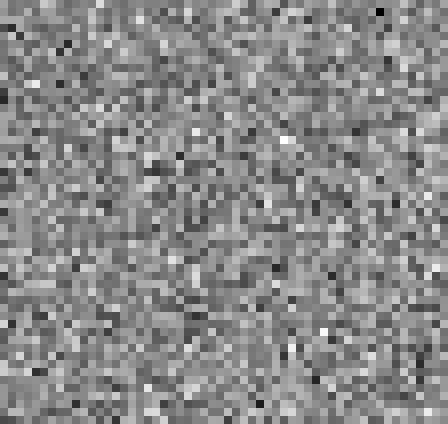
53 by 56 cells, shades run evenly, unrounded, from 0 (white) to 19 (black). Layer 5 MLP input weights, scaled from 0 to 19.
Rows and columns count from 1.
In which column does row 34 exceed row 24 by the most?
10
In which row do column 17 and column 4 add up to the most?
20
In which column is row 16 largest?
36
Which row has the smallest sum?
52
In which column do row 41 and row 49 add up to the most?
15
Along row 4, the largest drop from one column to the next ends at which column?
3
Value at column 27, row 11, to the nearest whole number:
14
